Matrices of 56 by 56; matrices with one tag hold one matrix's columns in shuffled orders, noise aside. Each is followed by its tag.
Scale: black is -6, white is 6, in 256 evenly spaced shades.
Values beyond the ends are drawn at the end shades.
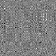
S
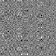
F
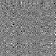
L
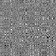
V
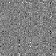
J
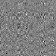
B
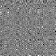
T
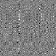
S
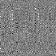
S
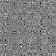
J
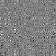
V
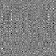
S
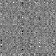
J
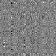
J
